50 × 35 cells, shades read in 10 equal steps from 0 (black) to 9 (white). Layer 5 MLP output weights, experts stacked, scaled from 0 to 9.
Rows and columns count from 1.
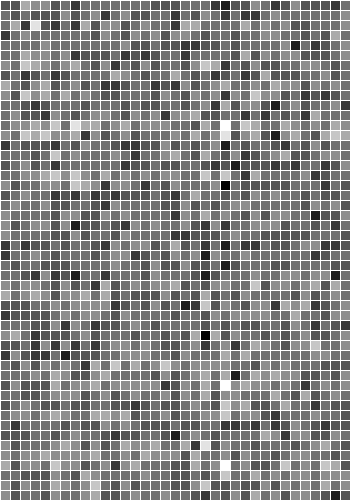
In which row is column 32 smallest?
22
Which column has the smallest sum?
18
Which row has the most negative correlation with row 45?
34
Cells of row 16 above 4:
11
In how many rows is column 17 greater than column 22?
17
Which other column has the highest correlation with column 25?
23
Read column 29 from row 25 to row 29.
3 4 3 5 5
